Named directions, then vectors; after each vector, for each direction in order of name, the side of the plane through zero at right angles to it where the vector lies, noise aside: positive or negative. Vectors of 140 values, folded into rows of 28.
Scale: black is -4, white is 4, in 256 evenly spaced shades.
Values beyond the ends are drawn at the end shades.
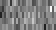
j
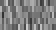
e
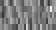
positive, positive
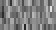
positive, positive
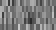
positive, negative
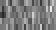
positive, positive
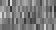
positive, negative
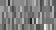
positive, negative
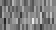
negative, positive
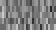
negative, negative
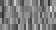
positive, positive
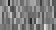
positive, negative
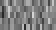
positive, positive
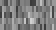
negative, positive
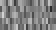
negative, negative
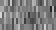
positive, negative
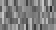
negative, negative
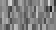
negative, negative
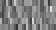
positive, positive
